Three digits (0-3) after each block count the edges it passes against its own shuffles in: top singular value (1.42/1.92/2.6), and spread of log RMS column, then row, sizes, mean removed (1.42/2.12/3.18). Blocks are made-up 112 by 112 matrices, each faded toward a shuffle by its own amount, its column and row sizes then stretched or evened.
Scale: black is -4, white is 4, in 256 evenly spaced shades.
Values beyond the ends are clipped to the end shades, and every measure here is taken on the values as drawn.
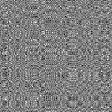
3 1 1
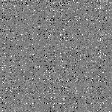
1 2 2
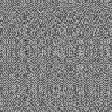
3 0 0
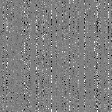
2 3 0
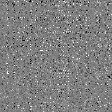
1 2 2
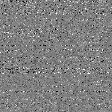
0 0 2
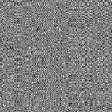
3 2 0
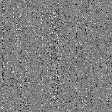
1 2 0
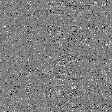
1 2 2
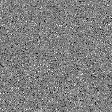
1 0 1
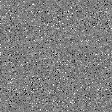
0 1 2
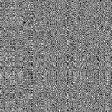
3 2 0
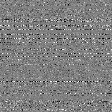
2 0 3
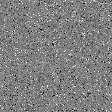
0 1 1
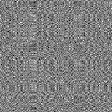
3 1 1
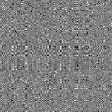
3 2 2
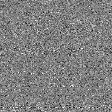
1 0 2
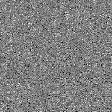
2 0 1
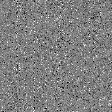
0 2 0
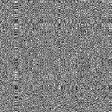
3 2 1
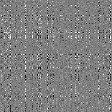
3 3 2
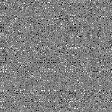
2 1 2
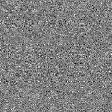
2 0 2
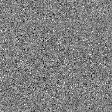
0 1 1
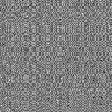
3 0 1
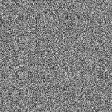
2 1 0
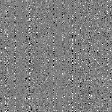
2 3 1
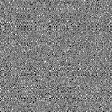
3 1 2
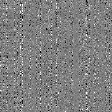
2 3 0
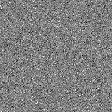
2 0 0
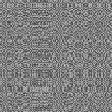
3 0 2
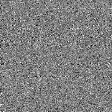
0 1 2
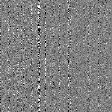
2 3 0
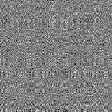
3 1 2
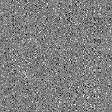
2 2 0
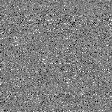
1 0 2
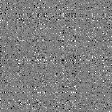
2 2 2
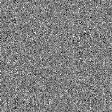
1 2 1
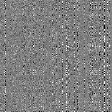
2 3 1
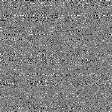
0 1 3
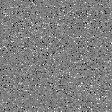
2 0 1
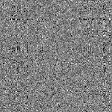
2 2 1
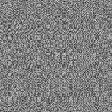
3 1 0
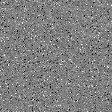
0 1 1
